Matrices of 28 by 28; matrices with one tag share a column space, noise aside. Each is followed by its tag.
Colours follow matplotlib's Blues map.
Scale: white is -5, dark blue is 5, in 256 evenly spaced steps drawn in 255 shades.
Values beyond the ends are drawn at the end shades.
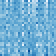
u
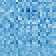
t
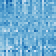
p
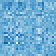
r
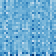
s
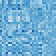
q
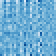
u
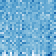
s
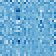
t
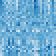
p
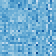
q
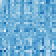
p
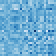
q
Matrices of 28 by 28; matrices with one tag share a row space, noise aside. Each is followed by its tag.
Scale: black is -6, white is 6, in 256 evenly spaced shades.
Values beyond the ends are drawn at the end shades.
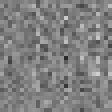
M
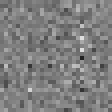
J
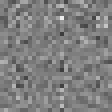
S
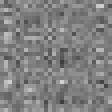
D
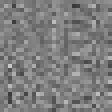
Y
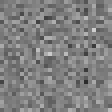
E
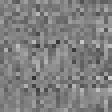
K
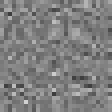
Y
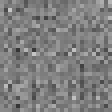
K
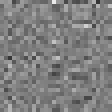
Y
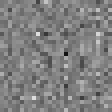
M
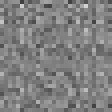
E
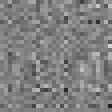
M
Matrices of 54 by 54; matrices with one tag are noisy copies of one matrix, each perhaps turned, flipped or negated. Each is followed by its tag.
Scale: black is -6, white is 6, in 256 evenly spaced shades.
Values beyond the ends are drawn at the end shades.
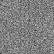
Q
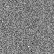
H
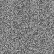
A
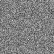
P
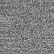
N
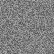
P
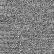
N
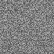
H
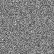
P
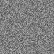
P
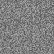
H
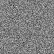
P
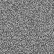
H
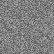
Q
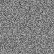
P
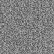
H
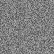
P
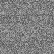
A
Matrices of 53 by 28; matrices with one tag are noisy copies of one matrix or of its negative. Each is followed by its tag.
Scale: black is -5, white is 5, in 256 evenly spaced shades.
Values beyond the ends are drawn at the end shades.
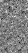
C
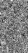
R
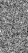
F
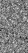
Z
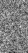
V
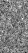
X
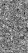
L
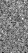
X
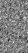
Z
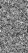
F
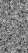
C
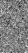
X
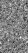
Z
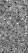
X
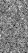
X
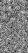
C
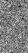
X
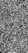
V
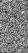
C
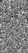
C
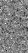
L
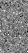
F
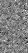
Z
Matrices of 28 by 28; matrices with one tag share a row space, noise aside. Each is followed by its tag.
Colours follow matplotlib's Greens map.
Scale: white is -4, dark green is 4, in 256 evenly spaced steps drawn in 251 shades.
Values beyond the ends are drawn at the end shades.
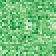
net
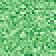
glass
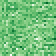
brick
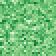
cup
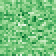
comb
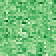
comb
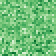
brick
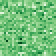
comb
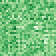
brick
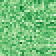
glass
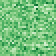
brick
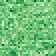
brick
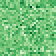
glass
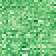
net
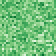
brick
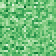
cup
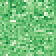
brick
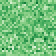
brick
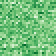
net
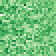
cup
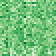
cup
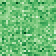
net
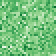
net
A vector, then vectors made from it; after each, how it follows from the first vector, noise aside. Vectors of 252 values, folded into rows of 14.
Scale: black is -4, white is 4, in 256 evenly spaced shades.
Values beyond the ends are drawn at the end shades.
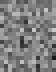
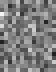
reversed, negated.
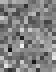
sign-scrambled.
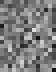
sign-scrambled.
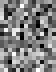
wrapped around, scaled up.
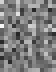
reversed, negated.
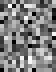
wrapped around, scaled up.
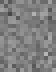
wrapped around, shrunk.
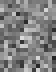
sign-scrambled.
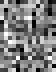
wrapped around, scaled up.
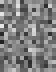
reversed, negated.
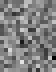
sign-scrambled.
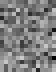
sign-scrambled.
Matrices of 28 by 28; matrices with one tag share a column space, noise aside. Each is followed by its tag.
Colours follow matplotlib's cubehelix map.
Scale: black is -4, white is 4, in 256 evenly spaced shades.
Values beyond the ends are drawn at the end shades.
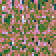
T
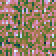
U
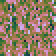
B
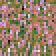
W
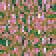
T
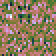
T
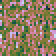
W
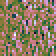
W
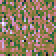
B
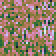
W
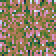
U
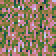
W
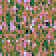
B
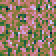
W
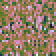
B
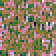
B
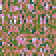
T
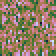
B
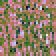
W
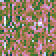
B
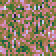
W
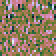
T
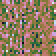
U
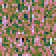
T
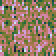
W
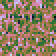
T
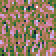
W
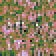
B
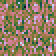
T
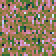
T
